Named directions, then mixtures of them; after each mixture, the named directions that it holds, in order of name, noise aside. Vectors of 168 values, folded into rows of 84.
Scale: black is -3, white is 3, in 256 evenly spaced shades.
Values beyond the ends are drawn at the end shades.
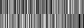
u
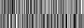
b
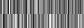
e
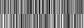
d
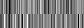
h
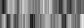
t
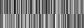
d, h, u.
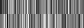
t, u.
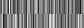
e.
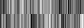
e, t.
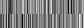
h, u.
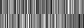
u.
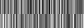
d.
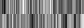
b, d, t.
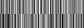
d.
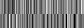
b.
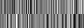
b, u.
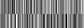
b.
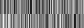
b, d, u.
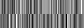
b.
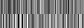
e, h.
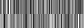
d, e, h.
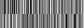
b, d.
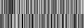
b, h.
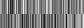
b, u.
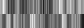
t.
